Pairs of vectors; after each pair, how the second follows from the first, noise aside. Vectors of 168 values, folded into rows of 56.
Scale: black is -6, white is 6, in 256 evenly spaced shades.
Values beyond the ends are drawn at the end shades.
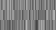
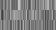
reversed, negated.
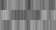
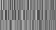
sign-scrambled.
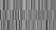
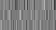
wrapped around, partly zeroed.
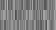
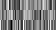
reversed, scaled up.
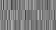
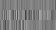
wrapped around, partly zeroed.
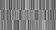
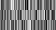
reversed, scaled up.
